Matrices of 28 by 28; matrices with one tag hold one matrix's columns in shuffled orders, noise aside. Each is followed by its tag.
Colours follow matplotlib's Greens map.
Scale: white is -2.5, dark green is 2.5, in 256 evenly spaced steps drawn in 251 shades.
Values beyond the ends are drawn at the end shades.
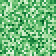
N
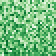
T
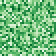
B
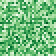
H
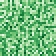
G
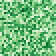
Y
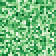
N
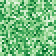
G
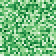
B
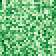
G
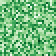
Y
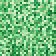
G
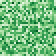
H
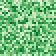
H
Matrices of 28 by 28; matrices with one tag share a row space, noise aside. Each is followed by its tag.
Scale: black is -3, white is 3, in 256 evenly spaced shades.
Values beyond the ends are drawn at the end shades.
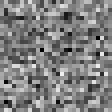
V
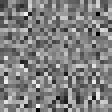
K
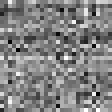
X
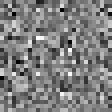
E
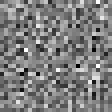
K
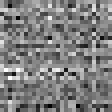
X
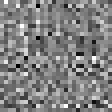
K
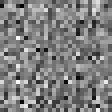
K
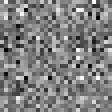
K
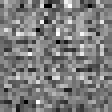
V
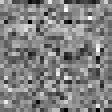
V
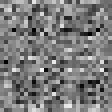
V
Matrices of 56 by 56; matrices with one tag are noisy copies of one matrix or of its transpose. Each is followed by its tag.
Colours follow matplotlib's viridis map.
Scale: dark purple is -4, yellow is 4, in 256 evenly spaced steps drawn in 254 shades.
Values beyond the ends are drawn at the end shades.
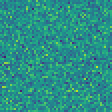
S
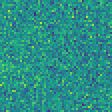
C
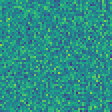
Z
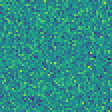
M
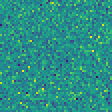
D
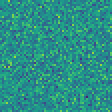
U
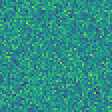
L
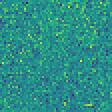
C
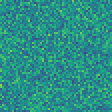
D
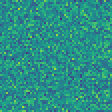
Z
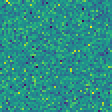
D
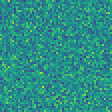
U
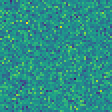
L
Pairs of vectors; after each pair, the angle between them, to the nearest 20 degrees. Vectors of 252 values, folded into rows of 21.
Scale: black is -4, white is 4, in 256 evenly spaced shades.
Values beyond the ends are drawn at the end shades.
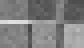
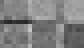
160 degrees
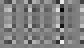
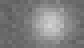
100 degrees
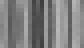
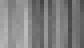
60 degrees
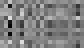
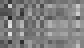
160 degrees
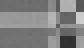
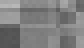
60 degrees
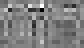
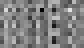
60 degrees
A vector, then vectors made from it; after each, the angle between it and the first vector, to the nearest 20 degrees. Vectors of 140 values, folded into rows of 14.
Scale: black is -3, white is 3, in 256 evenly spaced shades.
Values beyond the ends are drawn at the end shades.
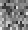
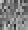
100 degrees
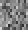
40 degrees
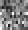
40 degrees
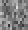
40 degrees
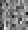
120 degrees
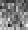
60 degrees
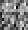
120 degrees
